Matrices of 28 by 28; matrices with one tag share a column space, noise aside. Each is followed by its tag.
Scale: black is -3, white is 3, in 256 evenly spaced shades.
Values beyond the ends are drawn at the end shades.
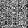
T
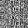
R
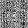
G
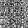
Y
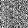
R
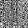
R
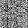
T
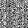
T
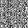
Y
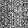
Y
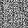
G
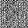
R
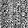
Y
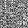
T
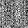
Y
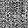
G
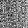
G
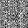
G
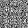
Y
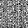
Y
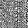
G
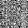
R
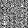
T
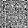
R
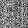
Y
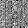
R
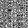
G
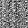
G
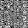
R
